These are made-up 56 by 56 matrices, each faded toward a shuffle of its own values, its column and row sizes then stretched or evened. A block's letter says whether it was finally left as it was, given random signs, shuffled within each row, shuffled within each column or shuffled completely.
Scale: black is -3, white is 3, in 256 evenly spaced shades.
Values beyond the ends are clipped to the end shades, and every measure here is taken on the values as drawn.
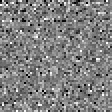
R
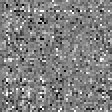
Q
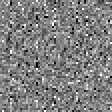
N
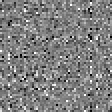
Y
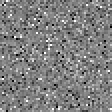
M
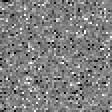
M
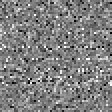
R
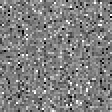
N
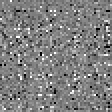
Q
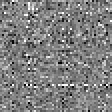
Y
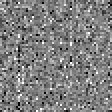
N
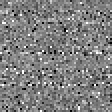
R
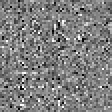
Q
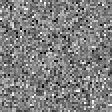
M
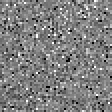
M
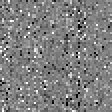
N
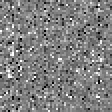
N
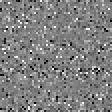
R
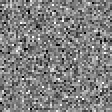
M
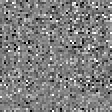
Q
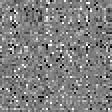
Y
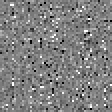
N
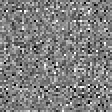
Y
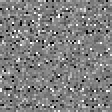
R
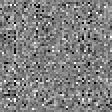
Y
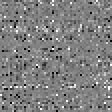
Y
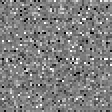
R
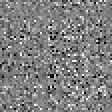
Q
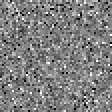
M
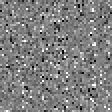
N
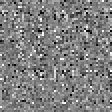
Q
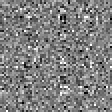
Y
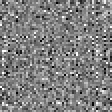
Y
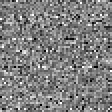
R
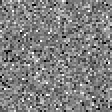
M
